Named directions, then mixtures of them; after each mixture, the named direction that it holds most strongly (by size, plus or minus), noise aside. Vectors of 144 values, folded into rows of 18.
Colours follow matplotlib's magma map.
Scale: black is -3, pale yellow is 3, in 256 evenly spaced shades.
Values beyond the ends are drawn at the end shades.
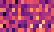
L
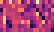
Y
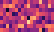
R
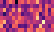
L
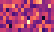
R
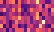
L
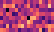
R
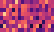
L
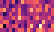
L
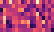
Y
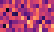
R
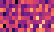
L
